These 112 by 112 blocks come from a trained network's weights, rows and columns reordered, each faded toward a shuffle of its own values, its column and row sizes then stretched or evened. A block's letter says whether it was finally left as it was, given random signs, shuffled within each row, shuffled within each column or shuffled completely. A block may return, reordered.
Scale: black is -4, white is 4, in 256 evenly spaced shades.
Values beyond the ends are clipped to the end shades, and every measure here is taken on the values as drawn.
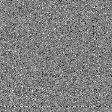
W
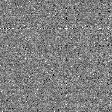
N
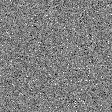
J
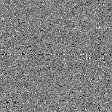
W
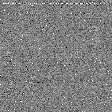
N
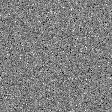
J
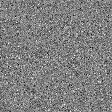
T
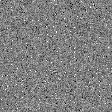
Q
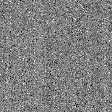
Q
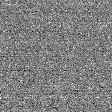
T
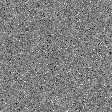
J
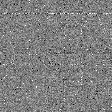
N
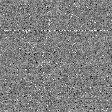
N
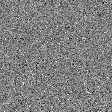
T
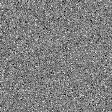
Q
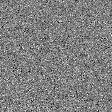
T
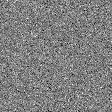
J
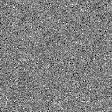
N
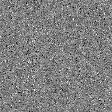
Q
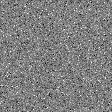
J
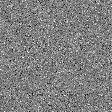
T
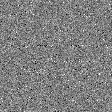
T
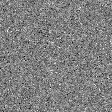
J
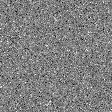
J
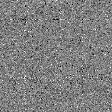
W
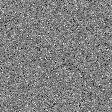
J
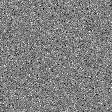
J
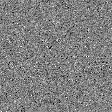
T
